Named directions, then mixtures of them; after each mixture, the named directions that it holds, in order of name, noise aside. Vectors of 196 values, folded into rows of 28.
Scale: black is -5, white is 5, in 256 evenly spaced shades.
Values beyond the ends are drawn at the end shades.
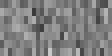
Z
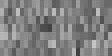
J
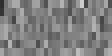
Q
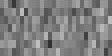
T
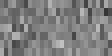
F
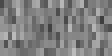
J, Q.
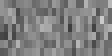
J, Q.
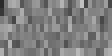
Q.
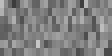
Q, T.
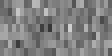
J, Q.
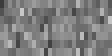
Q, T, Z.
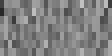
Q, Z.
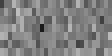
J, Q, Z.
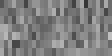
F, J, Q.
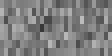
J, Z.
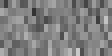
F, Z.
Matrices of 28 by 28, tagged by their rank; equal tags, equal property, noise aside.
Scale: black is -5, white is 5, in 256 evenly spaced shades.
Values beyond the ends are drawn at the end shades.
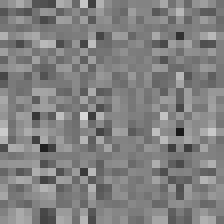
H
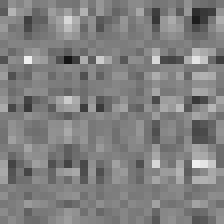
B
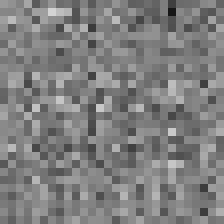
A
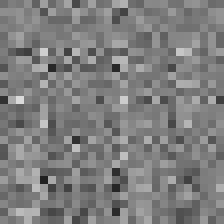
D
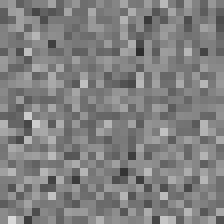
A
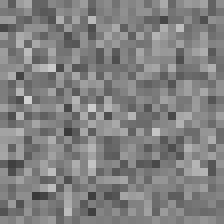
A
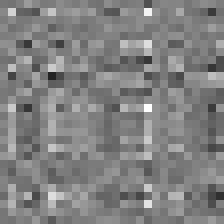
B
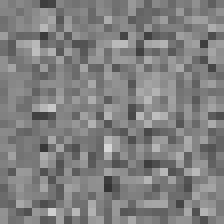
A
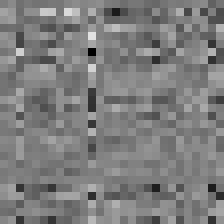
H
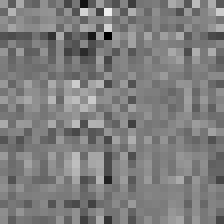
H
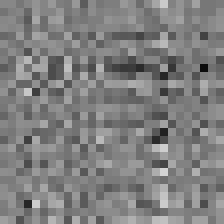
H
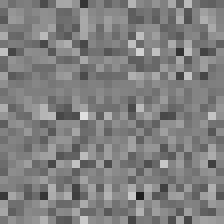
H
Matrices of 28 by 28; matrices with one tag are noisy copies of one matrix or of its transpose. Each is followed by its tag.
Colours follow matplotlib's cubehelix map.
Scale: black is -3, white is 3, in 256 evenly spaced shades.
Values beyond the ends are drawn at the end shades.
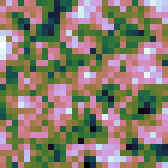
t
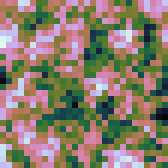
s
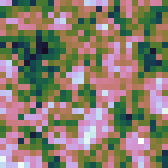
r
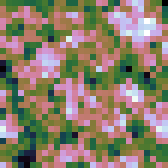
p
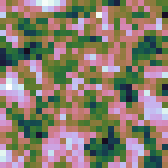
t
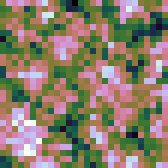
p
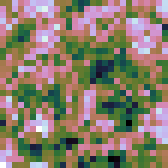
s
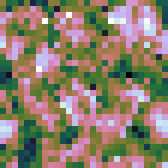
p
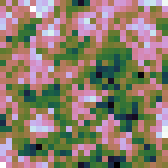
s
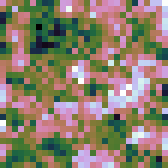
r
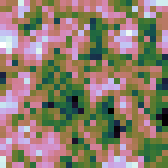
s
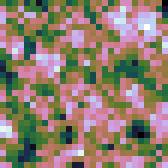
p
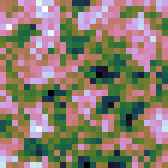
s
